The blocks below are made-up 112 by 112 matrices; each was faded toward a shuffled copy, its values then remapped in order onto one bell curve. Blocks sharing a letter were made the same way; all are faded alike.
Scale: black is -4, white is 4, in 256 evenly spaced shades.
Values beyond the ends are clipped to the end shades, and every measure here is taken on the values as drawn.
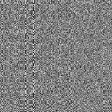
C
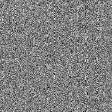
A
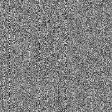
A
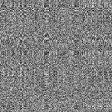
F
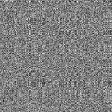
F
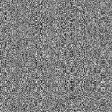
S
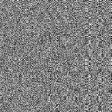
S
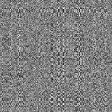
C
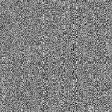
S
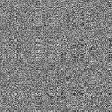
F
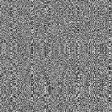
C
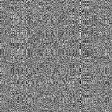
C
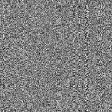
S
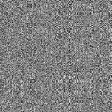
S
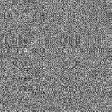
F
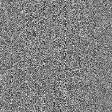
A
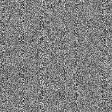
A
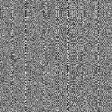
C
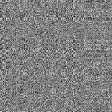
F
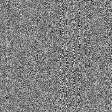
A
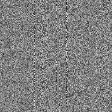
A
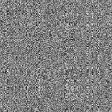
S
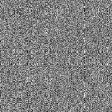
S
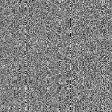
S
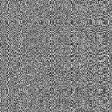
C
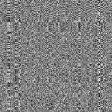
C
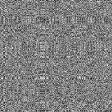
F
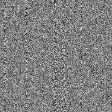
A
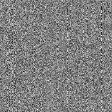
A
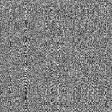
S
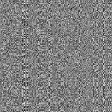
C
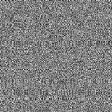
F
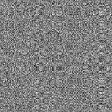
F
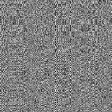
C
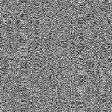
F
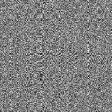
S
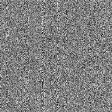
A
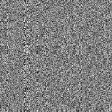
S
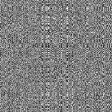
C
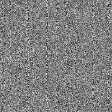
A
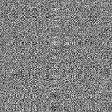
F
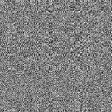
F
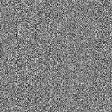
S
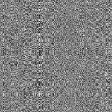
C
